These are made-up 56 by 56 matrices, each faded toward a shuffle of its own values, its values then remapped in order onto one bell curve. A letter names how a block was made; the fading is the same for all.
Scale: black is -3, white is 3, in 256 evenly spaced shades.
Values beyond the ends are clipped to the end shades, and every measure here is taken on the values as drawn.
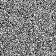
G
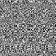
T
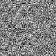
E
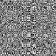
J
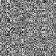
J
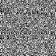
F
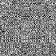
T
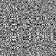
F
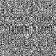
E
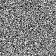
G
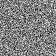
G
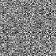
F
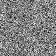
G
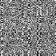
J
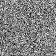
G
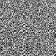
E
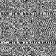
T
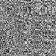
E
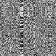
J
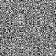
E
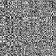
F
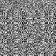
T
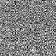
E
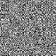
T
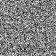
G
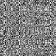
J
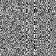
J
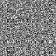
E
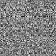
T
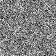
G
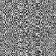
J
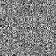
E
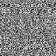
F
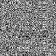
E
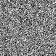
G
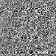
F
